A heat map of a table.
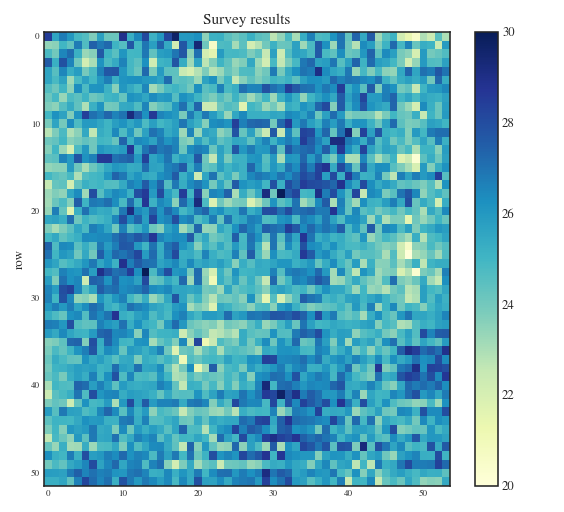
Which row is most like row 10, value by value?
45
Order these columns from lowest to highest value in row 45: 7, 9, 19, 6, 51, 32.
9, 19, 7, 51, 6, 32
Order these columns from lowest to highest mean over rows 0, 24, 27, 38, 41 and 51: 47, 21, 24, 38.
47, 21, 24, 38
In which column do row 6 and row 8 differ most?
26
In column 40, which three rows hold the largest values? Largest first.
11, 16, 47
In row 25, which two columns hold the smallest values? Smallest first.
48, 47
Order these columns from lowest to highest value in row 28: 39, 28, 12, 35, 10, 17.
39, 28, 17, 12, 10, 35
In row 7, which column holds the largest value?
42
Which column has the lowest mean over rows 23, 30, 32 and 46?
22
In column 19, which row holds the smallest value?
4
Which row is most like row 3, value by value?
30
